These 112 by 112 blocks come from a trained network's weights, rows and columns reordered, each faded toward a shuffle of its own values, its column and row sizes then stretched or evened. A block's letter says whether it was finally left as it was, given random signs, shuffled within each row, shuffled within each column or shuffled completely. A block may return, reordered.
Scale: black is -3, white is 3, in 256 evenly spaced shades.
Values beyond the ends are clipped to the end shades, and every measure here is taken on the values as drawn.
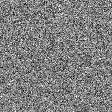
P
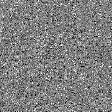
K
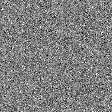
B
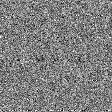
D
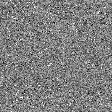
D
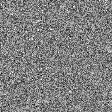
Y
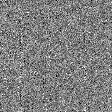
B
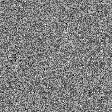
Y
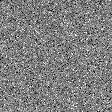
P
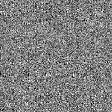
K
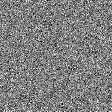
D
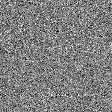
D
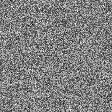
B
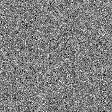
B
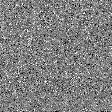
D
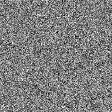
Y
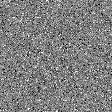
D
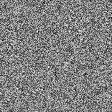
Y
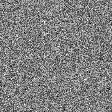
B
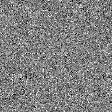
Y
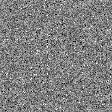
Y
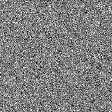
Y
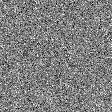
P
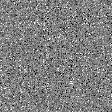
K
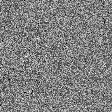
B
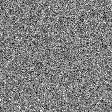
P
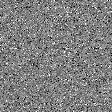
D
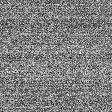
D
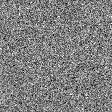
P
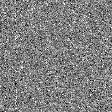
B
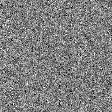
B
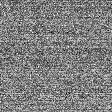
D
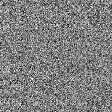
K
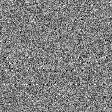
D
